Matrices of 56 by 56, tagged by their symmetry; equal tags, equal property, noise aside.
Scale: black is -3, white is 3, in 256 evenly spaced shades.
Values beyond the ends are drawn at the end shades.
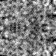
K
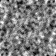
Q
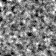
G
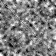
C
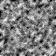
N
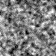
G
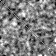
N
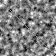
N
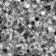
C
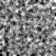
G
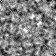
C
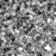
N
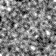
N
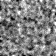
G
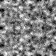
K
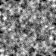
Q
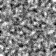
Q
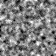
G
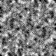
Q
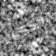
Q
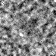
C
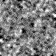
Q
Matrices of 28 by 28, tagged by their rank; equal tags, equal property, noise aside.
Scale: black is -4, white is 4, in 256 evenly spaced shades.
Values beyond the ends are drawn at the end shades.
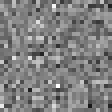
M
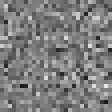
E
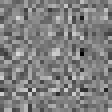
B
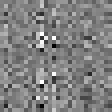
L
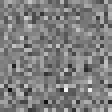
M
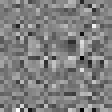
B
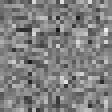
M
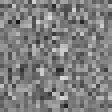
E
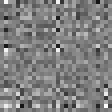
B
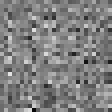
L
